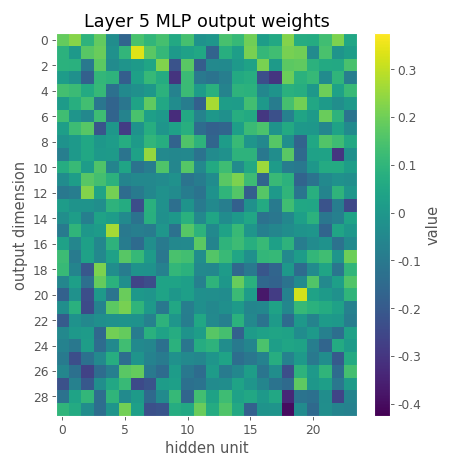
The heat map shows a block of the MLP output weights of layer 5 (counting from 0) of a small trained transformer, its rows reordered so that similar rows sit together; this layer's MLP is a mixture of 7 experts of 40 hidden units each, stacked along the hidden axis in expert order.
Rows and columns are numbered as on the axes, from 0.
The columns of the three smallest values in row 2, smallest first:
9, 11, 2
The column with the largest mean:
14
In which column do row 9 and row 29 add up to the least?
22
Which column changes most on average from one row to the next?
16
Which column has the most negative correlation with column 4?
21
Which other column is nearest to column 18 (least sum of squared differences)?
7
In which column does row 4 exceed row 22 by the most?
0
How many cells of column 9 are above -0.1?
24
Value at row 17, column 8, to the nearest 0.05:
-0.1
